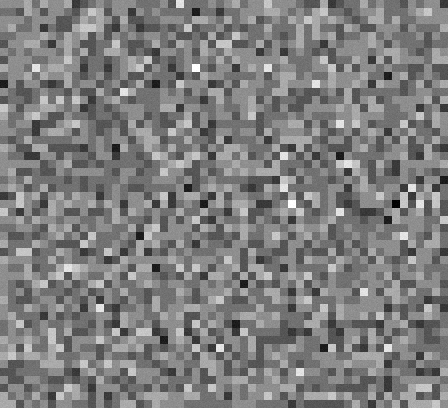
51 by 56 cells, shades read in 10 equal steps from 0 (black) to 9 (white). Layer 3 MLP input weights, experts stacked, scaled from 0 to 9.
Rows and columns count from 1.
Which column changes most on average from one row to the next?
25
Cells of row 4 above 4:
20
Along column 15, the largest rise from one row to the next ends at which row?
42
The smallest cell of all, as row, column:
26, 50
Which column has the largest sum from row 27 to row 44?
23
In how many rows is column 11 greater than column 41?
19
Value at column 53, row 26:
8
